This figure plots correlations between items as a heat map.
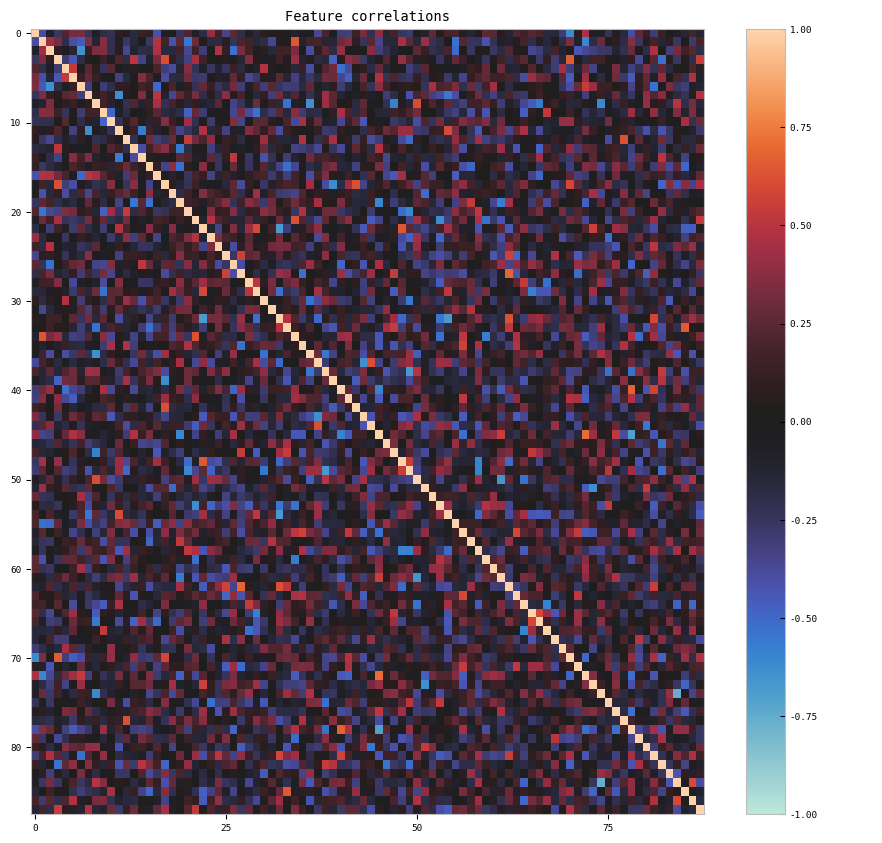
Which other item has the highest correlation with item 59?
53
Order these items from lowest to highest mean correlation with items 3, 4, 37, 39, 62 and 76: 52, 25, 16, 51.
52, 51, 25, 16
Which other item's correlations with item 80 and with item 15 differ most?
51
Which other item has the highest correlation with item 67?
9
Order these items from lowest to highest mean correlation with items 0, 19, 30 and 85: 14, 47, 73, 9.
73, 9, 14, 47
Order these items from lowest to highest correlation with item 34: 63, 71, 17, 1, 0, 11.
0, 11, 17, 71, 63, 1
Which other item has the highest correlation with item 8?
50
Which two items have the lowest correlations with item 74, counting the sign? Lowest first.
84, 8
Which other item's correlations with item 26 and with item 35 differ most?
45
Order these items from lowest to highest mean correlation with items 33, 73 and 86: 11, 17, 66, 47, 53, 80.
80, 53, 17, 11, 66, 47
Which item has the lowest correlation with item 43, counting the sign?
37
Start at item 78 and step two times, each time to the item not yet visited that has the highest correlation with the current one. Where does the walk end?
81
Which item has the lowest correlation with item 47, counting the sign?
8
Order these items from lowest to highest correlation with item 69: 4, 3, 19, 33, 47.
3, 19, 47, 33, 4
